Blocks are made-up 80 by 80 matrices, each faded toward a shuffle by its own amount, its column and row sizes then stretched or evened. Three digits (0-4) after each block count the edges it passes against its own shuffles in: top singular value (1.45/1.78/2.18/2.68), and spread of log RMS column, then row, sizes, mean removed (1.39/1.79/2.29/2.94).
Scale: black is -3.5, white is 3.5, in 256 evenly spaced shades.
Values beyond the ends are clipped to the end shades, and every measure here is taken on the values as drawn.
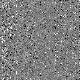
0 3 0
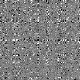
3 3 3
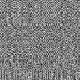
4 1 2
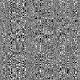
3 4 1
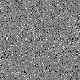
2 0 1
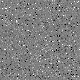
0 1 1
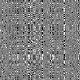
4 4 0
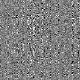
2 4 1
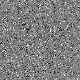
1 1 0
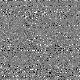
0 1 4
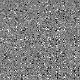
0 3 3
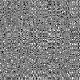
4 2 1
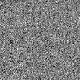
2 1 0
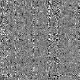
1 4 2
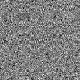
3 0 1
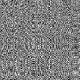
3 3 1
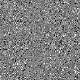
2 3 1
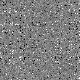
0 2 1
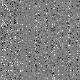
0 4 1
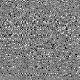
3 0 3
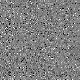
2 1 1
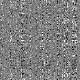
2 4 0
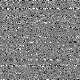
2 0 4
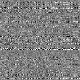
3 0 4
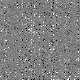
1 3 2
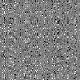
3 3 0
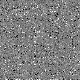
0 1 2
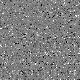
1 0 2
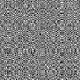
4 3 2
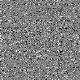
0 1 3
